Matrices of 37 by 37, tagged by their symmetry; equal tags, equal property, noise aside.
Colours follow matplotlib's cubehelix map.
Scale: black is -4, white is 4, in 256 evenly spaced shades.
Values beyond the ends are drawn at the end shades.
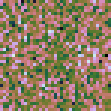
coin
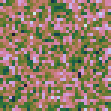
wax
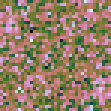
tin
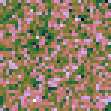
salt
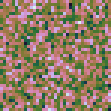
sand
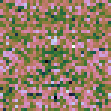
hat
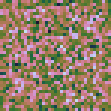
tin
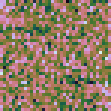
tin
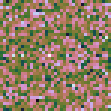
coin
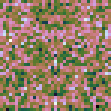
hat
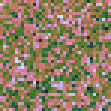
salt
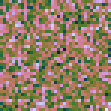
sand
